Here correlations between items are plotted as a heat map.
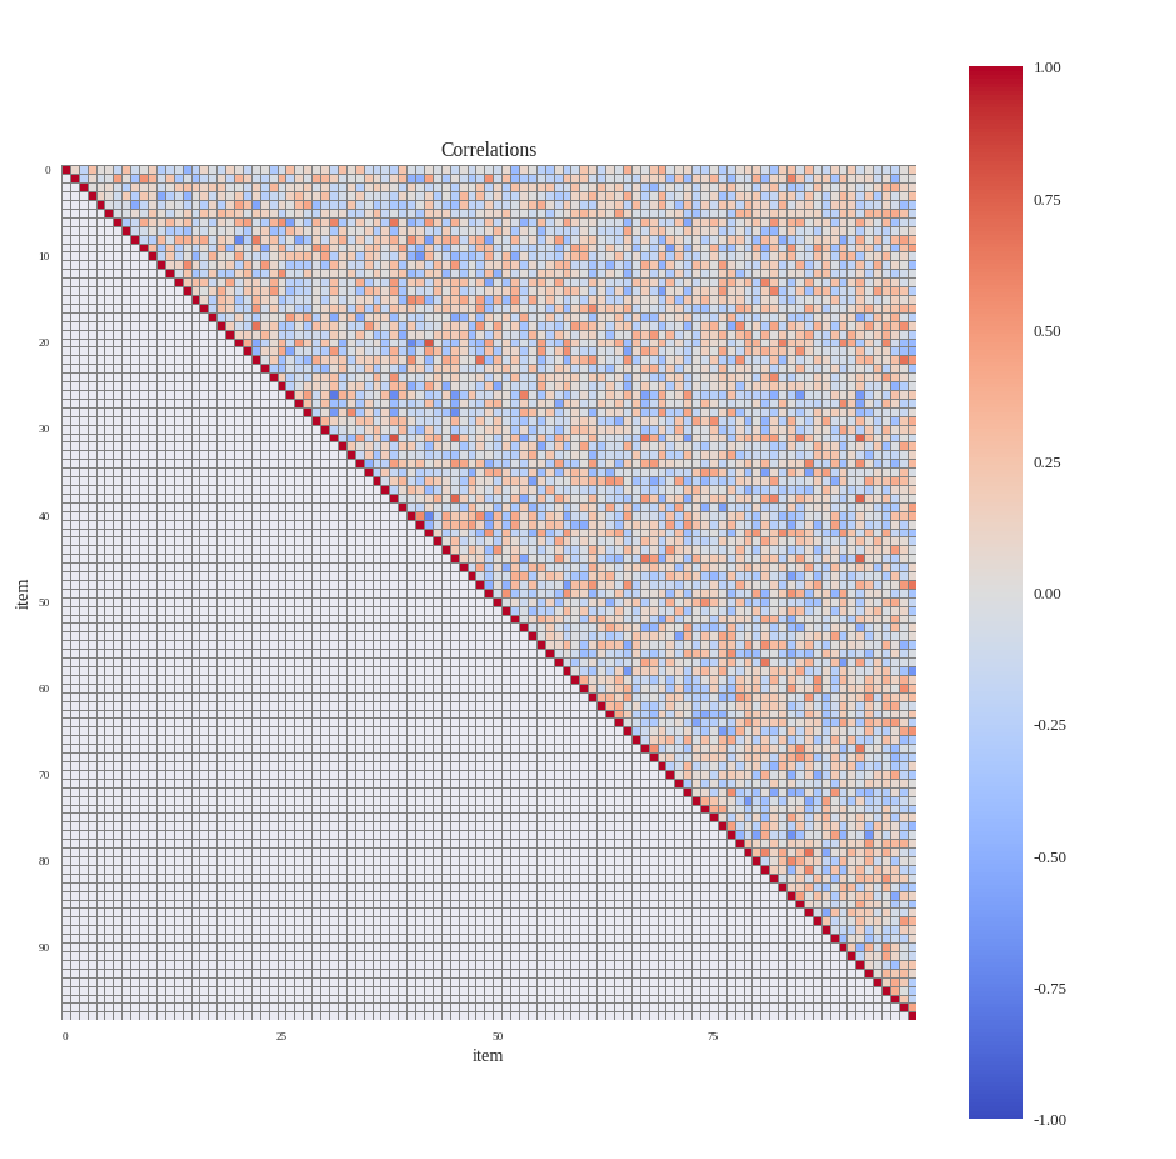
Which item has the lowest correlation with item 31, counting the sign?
26
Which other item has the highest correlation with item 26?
53
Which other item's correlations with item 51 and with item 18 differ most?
48
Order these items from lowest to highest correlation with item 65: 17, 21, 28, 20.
21, 20, 17, 28
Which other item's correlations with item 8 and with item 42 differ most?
20
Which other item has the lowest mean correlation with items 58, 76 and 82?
65
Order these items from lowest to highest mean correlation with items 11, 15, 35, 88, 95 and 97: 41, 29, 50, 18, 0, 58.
0, 41, 58, 29, 50, 18
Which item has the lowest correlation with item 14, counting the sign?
69
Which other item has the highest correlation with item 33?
28
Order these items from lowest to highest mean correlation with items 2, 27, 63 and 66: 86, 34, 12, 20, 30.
34, 12, 86, 30, 20
